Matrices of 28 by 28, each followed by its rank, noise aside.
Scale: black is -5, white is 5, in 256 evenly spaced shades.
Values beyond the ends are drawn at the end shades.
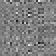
four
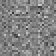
six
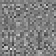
four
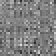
four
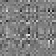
three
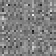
four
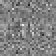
six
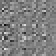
three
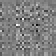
three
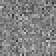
eight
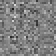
six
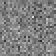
eight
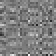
three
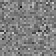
eight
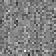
eight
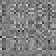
four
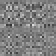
three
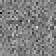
eight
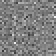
six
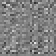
four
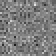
six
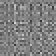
three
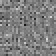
six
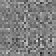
four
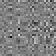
three
